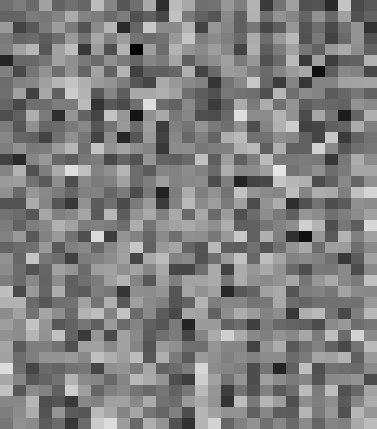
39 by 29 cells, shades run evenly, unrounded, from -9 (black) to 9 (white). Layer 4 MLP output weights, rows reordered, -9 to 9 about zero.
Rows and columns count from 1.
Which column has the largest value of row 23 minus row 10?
17
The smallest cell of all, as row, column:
5, 11
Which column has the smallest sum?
2
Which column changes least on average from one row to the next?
4
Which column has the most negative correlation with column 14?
21
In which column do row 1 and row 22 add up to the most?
8
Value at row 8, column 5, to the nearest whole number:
4
